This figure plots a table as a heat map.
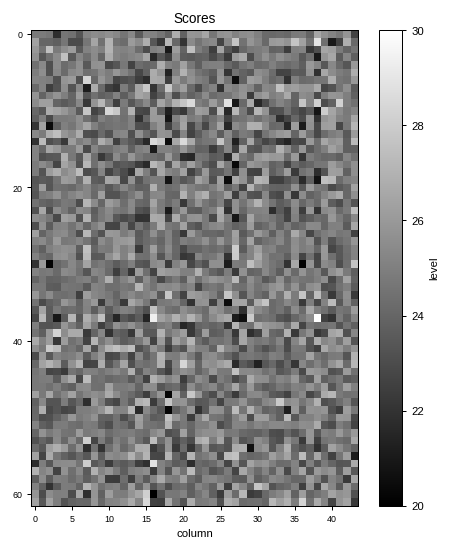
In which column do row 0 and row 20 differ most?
43
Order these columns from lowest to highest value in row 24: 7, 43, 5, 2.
2, 43, 5, 7
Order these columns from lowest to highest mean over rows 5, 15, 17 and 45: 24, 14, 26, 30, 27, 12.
27, 24, 14, 26, 12, 30
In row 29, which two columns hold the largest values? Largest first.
27, 7
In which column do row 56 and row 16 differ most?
16
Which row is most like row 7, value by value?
48
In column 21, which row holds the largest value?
9
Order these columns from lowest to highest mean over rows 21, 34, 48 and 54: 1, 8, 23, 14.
1, 8, 23, 14
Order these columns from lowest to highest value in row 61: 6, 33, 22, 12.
6, 22, 12, 33
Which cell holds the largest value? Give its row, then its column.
37, 38
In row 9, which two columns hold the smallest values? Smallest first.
27, 30
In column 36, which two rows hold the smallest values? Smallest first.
30, 12
